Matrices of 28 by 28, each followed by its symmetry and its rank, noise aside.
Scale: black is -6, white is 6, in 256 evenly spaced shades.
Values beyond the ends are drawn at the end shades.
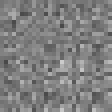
symmetric, rank four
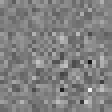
symmetric, rank four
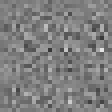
no symmetry, rank four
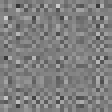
antisymmetric, rank two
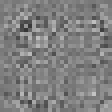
symmetric, rank three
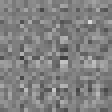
no symmetry, rank four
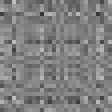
antisymmetric, rank two
